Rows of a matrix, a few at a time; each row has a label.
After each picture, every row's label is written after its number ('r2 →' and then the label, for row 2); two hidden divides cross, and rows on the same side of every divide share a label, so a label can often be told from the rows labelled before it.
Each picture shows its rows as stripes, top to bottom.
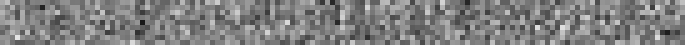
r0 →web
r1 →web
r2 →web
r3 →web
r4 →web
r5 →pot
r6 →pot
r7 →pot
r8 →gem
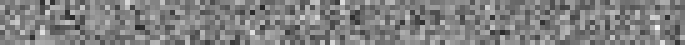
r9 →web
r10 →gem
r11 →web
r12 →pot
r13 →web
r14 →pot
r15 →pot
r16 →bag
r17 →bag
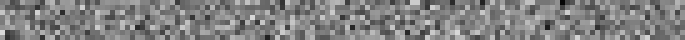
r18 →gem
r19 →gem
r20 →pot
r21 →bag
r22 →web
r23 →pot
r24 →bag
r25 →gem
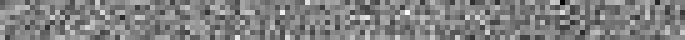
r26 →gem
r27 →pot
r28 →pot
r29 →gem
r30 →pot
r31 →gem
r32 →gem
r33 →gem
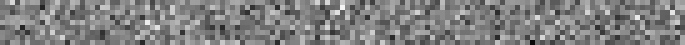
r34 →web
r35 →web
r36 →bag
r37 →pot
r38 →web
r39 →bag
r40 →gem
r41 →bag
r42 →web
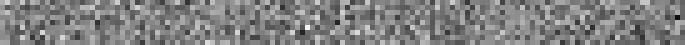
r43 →web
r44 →gem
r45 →web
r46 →pot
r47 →web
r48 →gem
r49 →gem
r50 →web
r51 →web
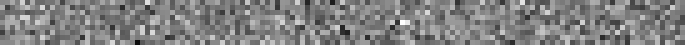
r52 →web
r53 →bag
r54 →gem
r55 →pot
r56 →pot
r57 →bag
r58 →bag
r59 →pot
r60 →pot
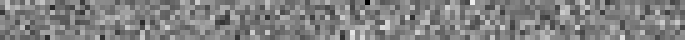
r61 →pot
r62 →pot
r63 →pot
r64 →web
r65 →web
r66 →gem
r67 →bag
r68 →bag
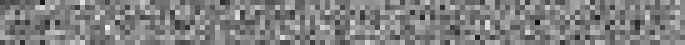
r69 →gem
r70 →bag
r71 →web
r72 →web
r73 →gem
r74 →gem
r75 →gem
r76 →pot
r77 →gem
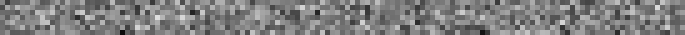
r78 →gem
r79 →pot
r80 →bag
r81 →pot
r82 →pot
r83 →gem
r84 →bag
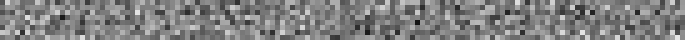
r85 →bag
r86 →gem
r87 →gem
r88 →pot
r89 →pot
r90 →pot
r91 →pot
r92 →gem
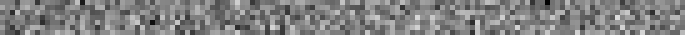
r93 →web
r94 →web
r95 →bag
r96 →gem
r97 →gem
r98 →bag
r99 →gem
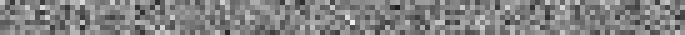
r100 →gem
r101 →pot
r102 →web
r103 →pot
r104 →gem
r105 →pot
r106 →web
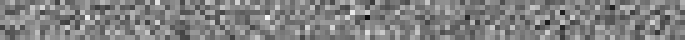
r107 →web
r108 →bag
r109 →gem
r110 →pot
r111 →pot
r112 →gem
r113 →gem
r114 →gem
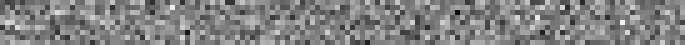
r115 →gem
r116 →bag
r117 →gem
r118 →pot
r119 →pot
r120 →pot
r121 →gem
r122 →web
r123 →pot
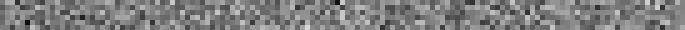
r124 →web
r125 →bag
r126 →web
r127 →web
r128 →gem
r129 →bag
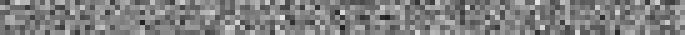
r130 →pot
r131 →gem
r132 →web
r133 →pot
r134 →web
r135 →bag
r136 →bag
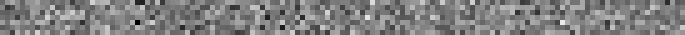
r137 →pot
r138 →bag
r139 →gem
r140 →gem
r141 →pot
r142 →gem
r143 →bag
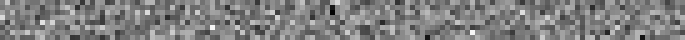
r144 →pot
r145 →web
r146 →web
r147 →gem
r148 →bag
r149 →web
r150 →pot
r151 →bag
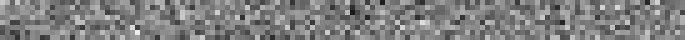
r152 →pot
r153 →web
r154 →pot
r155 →pot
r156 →gem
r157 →pot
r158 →gem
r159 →gem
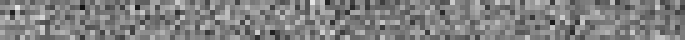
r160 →pot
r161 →pot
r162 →bag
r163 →pot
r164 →web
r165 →bag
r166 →bag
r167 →web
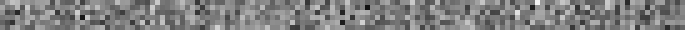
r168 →pot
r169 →pot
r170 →bag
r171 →pot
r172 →bag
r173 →pot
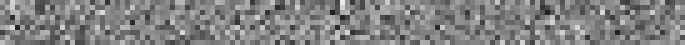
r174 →web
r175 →web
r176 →web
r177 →bag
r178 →bag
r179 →web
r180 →pot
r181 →bag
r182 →web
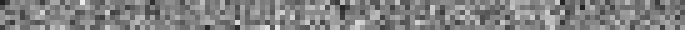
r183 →gem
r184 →bag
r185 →bag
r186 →bag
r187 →gem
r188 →bag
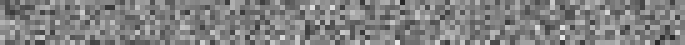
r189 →gem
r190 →bag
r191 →gem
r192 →bag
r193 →web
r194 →pot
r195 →web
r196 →pot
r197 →gem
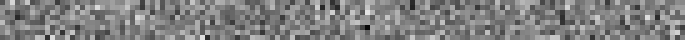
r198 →web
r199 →web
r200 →gem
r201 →gem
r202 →gem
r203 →pot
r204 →web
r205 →bag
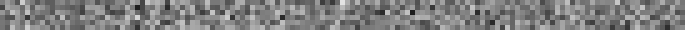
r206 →web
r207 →pot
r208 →pot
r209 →gem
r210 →pot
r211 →pot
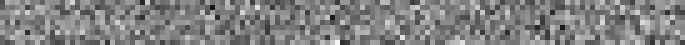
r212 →web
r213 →bag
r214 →pot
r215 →web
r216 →web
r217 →gem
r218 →gem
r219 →pot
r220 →bag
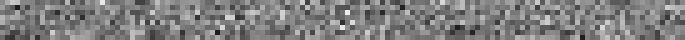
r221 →pot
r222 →gem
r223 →pot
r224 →pot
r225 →bag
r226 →web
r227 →gem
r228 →gem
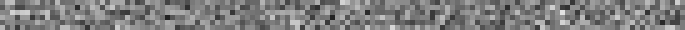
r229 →web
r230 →gem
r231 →pot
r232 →web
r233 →pot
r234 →gem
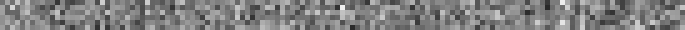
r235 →pot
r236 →web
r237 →web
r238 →web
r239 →pot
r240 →pot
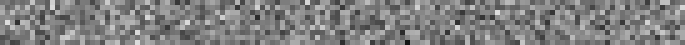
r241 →gem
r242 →bag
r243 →web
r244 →web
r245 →web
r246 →pot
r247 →gem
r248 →gem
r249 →gem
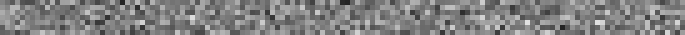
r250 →bag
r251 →pot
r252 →web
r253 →pot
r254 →gem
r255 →web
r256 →bag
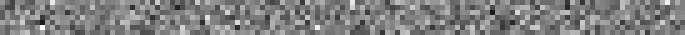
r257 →gem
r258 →bag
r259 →pot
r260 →gem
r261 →web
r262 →pot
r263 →pot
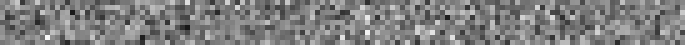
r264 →bag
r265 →web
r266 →bag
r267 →gem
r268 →gem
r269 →gem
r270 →gem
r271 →web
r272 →pot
